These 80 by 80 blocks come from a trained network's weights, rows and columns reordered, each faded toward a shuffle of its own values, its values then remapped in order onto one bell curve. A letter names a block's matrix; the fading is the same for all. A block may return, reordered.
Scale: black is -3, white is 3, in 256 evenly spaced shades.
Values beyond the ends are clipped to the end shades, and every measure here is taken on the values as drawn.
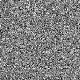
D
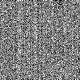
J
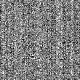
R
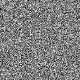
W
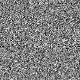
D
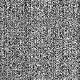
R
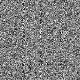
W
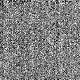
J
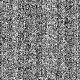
R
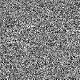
D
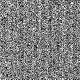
J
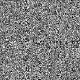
W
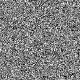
D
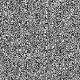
W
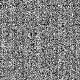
J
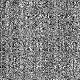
R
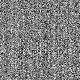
J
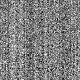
R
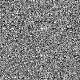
D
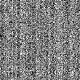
R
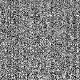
R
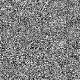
D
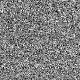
D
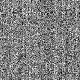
J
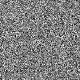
D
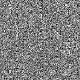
W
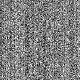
R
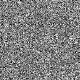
D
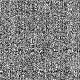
J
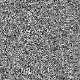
W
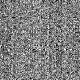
J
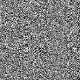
W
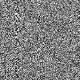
W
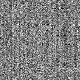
J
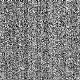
R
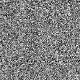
D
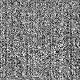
R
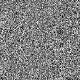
W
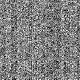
R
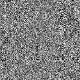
W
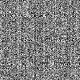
R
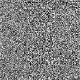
W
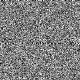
D
